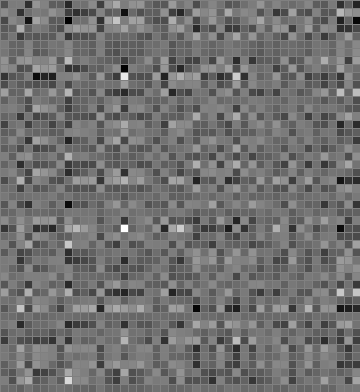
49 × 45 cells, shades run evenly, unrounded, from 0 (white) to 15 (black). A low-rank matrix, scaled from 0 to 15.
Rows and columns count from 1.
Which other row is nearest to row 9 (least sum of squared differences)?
22
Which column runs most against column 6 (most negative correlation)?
20
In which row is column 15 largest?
37
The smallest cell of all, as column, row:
16, 29
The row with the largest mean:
10
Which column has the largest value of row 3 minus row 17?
9
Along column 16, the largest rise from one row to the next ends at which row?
30
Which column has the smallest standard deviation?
34
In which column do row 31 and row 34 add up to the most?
15
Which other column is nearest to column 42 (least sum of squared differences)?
12
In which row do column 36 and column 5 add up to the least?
39
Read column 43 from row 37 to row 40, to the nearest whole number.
3 9 14 8
